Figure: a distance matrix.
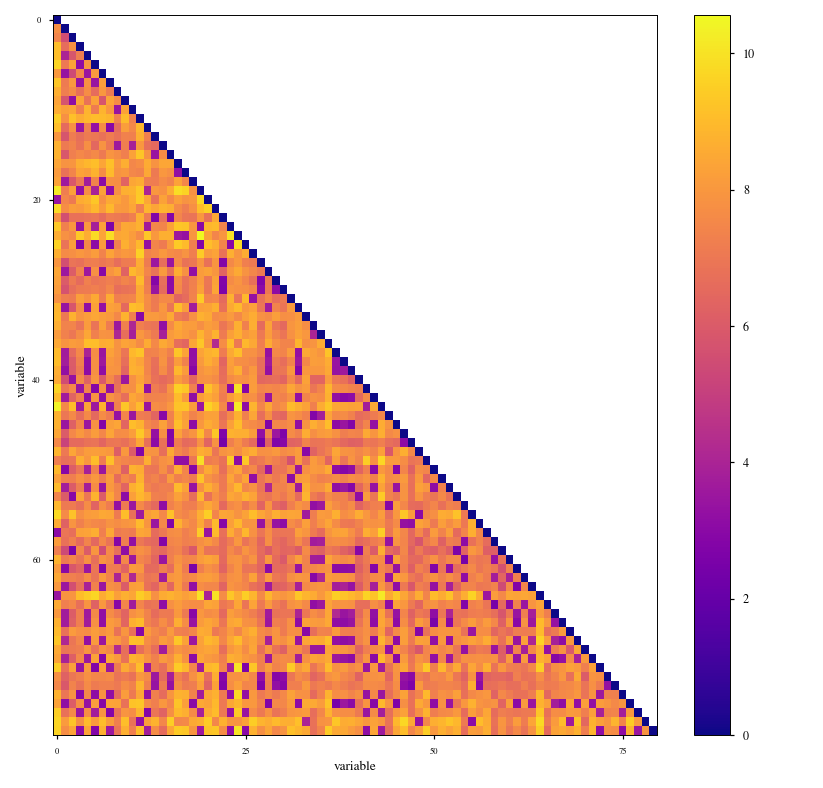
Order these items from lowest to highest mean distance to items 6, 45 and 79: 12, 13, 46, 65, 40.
12, 40, 13, 65, 46
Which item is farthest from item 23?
24
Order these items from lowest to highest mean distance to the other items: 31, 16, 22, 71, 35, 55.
22, 71, 35, 31, 55, 16
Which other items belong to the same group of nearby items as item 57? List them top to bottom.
0, 20, 64
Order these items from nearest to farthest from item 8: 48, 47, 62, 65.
65, 62, 48, 47
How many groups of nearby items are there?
10
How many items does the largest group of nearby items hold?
20
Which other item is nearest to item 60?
54
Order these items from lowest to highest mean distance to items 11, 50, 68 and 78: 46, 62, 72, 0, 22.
62, 22, 72, 46, 0
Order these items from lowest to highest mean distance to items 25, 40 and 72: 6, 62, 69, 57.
62, 6, 69, 57
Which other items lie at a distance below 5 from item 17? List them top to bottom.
16, 24, 49
